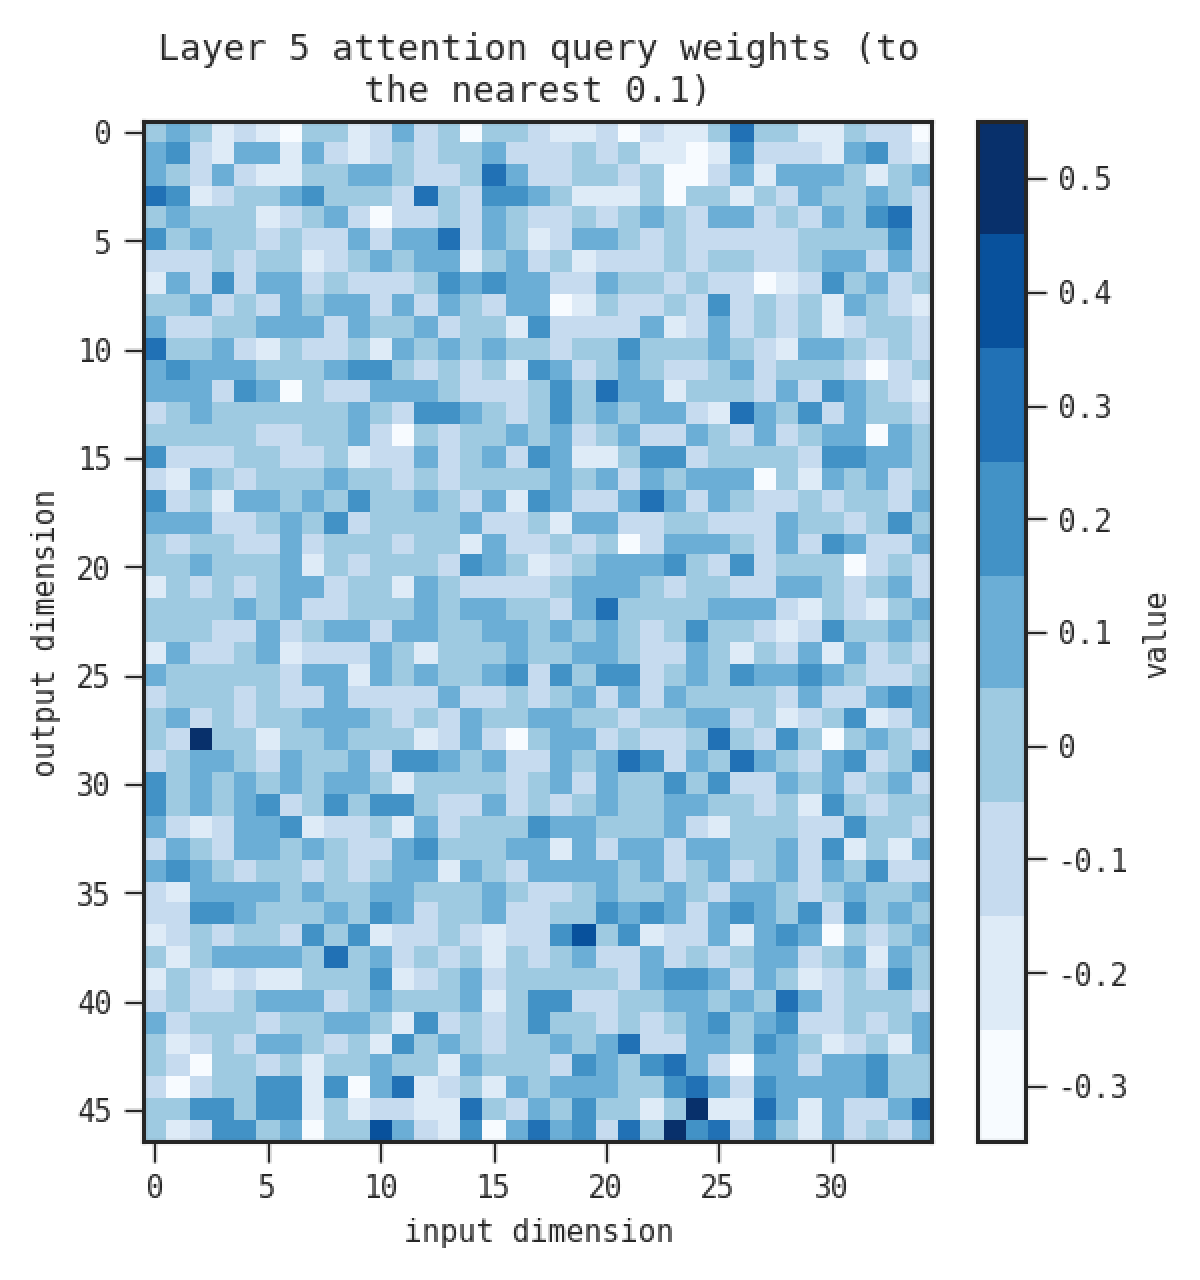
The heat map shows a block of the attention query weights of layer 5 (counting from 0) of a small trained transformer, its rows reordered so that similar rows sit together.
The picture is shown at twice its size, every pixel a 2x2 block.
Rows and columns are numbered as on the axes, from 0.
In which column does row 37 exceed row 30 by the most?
19
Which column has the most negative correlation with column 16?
2
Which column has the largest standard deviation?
23
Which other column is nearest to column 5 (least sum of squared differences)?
4
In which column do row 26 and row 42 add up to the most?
21
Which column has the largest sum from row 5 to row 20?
0
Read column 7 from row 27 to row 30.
0.1 0 0 0
